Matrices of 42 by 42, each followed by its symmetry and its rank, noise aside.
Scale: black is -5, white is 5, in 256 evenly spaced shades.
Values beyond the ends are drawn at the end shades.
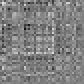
symmetric, rank three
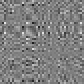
antisymmetric, rank four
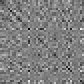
symmetric, rank four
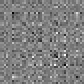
symmetric, rank three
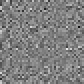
no symmetry, rank six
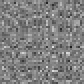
no symmetry, rank four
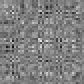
symmetric, rank three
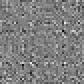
antisymmetric, rank six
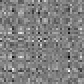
no symmetry, rank four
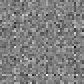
antisymmetric, rank six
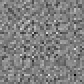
symmetric, rank six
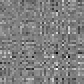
antisymmetric, rank four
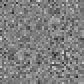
symmetric, rank six
